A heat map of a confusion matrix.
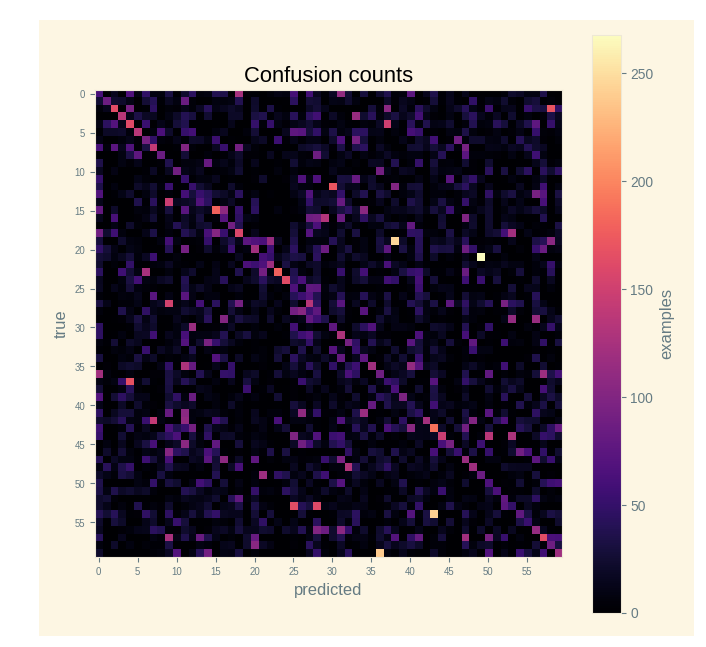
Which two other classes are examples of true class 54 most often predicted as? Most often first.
43, 40
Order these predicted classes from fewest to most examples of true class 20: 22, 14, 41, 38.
38, 14, 41, 22
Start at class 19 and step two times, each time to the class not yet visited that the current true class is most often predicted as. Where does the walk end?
57
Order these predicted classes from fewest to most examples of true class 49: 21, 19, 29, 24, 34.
19, 34, 24, 29, 21
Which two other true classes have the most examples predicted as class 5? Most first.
8, 24
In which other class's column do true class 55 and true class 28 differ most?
26
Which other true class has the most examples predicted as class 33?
3
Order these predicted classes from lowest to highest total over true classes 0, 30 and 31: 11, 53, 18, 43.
53, 43, 11, 18
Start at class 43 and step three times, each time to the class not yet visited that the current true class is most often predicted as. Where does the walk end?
11
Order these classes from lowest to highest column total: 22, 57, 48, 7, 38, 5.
22, 5, 48, 38, 7, 57
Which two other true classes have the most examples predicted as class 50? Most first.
44, 57
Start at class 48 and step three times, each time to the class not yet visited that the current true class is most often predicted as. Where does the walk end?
9
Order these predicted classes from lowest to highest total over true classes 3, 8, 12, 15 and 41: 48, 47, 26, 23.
23, 48, 26, 47
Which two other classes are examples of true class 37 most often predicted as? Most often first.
4, 43
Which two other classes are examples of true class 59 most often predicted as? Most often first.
36, 14
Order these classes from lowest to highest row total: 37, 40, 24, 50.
40, 50, 37, 24
